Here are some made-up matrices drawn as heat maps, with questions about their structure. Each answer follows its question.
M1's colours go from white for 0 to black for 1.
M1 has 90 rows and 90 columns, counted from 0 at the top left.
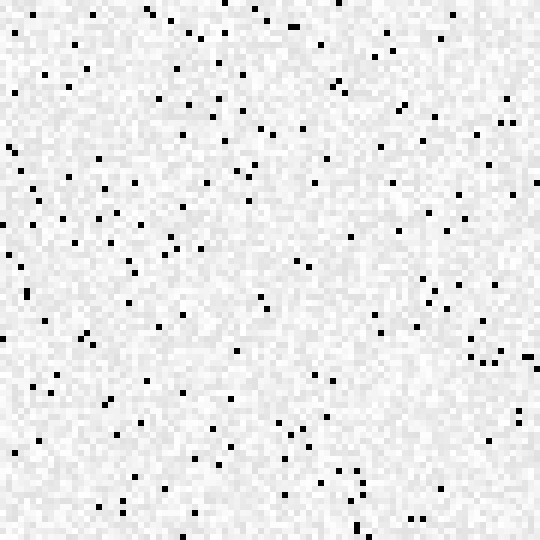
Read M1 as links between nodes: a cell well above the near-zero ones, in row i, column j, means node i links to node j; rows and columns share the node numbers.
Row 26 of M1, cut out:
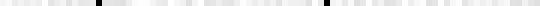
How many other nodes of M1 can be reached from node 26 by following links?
7
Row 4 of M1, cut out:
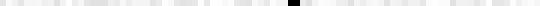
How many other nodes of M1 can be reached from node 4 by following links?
9
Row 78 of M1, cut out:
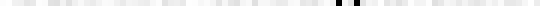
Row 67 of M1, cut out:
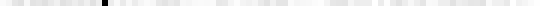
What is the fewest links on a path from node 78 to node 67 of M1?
7
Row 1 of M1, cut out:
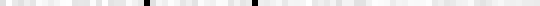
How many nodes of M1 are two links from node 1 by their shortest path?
2
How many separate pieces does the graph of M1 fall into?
6
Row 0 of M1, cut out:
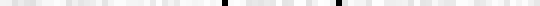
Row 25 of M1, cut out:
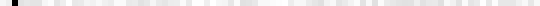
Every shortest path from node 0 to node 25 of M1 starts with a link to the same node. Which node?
node 37
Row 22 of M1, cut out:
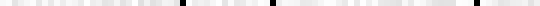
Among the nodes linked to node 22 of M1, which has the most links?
node 30
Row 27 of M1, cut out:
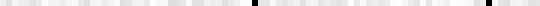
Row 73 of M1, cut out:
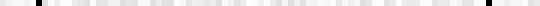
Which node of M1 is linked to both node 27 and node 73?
node 81
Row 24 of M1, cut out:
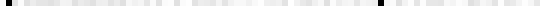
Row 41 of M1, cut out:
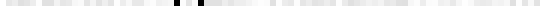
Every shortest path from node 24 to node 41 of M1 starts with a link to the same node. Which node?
node 63
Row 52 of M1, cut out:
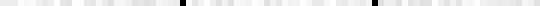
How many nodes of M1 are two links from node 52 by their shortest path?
5
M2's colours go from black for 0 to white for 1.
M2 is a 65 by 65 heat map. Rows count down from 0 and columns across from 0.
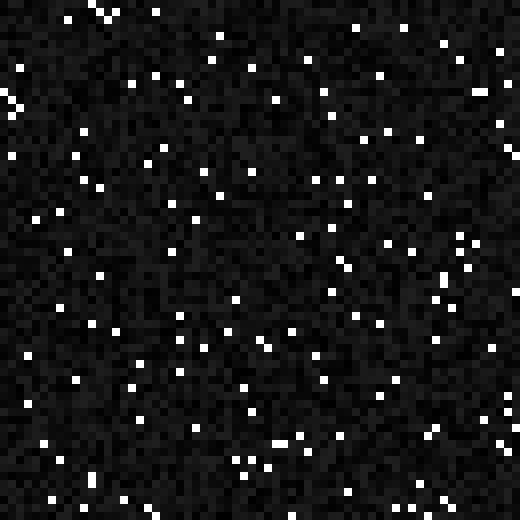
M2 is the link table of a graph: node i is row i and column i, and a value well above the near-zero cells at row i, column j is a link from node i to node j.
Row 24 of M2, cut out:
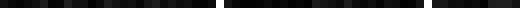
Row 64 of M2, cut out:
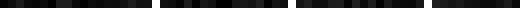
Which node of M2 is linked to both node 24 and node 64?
node 53
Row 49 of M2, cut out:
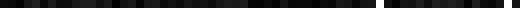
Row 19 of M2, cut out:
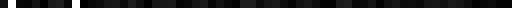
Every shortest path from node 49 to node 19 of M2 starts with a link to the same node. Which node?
node 47
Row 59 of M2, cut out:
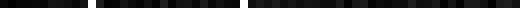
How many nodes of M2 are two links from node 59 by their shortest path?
4
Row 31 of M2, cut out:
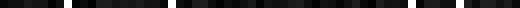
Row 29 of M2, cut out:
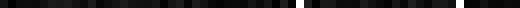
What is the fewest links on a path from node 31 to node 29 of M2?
2
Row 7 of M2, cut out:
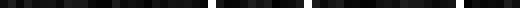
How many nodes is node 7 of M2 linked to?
3
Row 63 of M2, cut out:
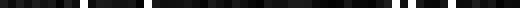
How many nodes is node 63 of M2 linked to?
5
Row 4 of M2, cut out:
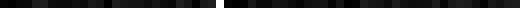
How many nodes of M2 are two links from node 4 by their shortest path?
1
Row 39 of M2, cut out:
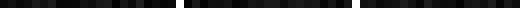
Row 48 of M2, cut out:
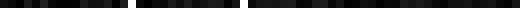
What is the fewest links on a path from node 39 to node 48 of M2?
4
